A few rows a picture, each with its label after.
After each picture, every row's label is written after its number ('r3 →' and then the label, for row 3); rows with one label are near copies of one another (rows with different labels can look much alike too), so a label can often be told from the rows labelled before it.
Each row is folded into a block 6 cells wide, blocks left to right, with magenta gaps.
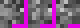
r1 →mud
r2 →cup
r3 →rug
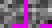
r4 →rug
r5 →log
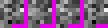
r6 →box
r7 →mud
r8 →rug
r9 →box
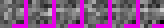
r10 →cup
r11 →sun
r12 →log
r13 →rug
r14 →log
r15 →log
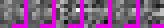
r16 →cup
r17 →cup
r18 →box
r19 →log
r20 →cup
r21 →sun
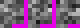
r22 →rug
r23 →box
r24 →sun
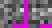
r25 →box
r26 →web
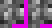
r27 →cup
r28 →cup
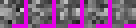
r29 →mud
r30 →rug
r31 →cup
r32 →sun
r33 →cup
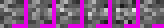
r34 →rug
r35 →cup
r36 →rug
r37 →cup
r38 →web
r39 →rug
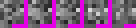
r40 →box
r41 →mud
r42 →mud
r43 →web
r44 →cup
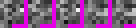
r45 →box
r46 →rug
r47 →box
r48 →sun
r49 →sun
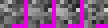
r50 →rug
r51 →mud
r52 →mud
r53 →box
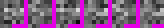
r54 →web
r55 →rug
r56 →log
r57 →sun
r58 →rug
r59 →sun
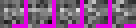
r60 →web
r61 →log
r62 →web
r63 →rug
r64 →rug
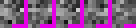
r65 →mud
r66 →log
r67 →mud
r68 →sun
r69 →rug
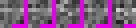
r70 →log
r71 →log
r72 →rug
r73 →log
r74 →web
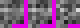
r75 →log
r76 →log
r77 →box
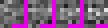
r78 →rug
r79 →log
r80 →web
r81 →web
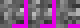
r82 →cup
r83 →cup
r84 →sun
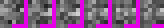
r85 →mud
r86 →sun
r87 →sun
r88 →cup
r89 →web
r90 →cup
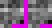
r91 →log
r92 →log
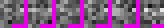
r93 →box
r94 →log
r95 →rug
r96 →box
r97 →mud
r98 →web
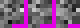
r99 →box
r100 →rug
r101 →mud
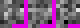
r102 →cup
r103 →log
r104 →box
